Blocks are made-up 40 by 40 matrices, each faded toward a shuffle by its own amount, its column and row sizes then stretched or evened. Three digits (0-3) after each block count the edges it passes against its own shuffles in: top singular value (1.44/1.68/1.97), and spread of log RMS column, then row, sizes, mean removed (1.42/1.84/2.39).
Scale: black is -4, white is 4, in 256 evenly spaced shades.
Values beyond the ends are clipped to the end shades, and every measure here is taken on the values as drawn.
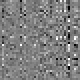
3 3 1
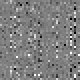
2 3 0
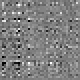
3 2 3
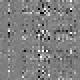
1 3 2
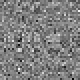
2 1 0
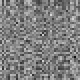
3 0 1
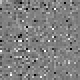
2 2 2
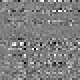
3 1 3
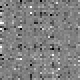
2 2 1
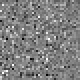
0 1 0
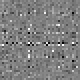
3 2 2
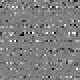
1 0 3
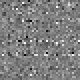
0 1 2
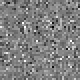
0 0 1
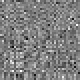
3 1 1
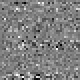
1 1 3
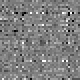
2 1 3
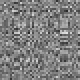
3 1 1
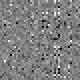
1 2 0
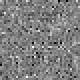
1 0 1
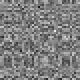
3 0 1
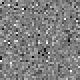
1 1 0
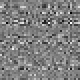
3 0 3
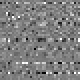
3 0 3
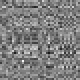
3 0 3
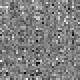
2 1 1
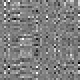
3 3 1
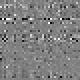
3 1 3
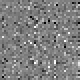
2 2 1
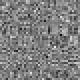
3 0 0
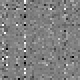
1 2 1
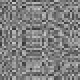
3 1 1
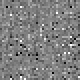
0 1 2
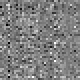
2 2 1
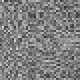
2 0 0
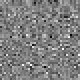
2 0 2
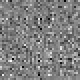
1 2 2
